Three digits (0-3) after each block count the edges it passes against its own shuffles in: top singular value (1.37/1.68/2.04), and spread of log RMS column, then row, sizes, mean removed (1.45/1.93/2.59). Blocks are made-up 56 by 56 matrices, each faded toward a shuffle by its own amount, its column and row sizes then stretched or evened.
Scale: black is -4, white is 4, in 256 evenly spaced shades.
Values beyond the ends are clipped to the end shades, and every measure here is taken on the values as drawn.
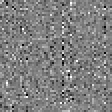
2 2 0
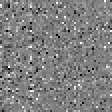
2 1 0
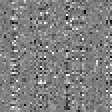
3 3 0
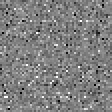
0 0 1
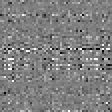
3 1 3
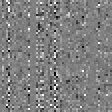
3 3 1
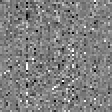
1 3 0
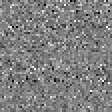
0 0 2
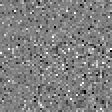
1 0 0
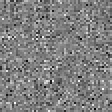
2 0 1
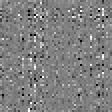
2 3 1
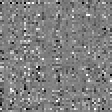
0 3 2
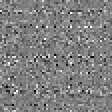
2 2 3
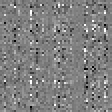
0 3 1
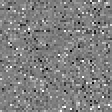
1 1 1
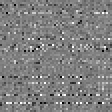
2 0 3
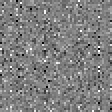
1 2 0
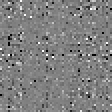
2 2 2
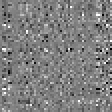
3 3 2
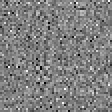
3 0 0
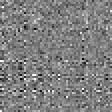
3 2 2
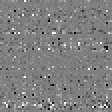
0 1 3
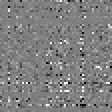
2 2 3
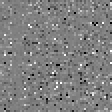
0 2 1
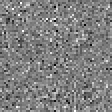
1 1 1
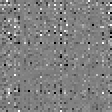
2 3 2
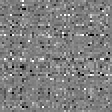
3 1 2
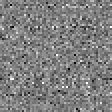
2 0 2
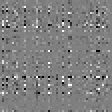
2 3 3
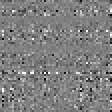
1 2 3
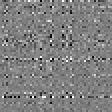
3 2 3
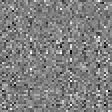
2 2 1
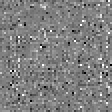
1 1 1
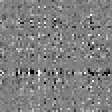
2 3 3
